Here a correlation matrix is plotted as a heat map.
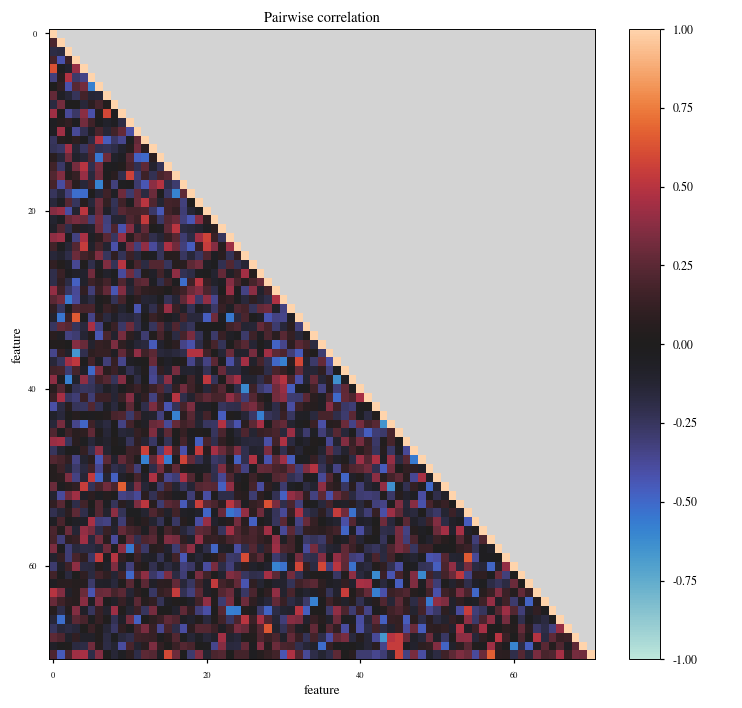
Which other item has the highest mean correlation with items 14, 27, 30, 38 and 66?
44
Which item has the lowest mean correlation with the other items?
43
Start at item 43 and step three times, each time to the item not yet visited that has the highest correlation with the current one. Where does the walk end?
7
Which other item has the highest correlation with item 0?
4
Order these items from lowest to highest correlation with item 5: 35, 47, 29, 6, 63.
6, 63, 29, 47, 35
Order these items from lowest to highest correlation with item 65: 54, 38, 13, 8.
38, 13, 8, 54
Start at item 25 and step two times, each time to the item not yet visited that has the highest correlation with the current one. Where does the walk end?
54
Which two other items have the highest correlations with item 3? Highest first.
32, 37
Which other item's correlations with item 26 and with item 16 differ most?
18
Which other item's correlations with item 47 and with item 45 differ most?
62
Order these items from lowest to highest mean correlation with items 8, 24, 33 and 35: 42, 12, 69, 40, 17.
17, 69, 40, 42, 12
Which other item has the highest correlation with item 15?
70
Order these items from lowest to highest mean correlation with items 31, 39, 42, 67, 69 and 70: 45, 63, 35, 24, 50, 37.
35, 63, 37, 50, 24, 45
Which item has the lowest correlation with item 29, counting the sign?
60
